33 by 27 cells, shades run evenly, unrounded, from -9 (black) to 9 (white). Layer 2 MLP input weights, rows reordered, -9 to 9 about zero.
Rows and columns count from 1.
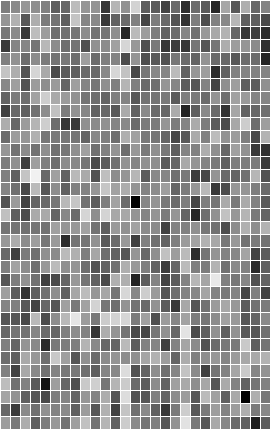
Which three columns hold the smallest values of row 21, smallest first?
26, 17, 10
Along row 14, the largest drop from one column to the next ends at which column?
5
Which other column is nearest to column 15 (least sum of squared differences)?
16
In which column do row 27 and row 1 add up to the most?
25
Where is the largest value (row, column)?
14, 4
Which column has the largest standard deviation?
19
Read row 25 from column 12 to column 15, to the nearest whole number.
6 6 0 2
